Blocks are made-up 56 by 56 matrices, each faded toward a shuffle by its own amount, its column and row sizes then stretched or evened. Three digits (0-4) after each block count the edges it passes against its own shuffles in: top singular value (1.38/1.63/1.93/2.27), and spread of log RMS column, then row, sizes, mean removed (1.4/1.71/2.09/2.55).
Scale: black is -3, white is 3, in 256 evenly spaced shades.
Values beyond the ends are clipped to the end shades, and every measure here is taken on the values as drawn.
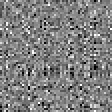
3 3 2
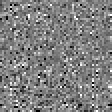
1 3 2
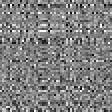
4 1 4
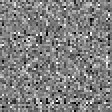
1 4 1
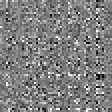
3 4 3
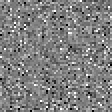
2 1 0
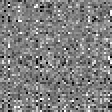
3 4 3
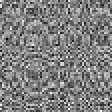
4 2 2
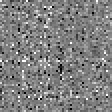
0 3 1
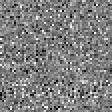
0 0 3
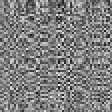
4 4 0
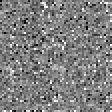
1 1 1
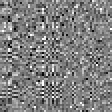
4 3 0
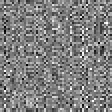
4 4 0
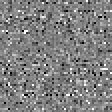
0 1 4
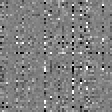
3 4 3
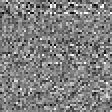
3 0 3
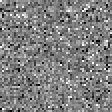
1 3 1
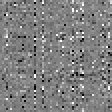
2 4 1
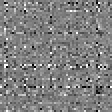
1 3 4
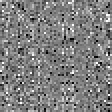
3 3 0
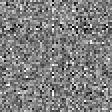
2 2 2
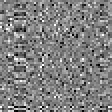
4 2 2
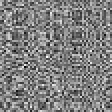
4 1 1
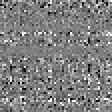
1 3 4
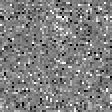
1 2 1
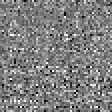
0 2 4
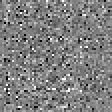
0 2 2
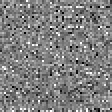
2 3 3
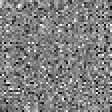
3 1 2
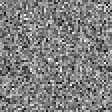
1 0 0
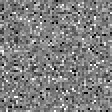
1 1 0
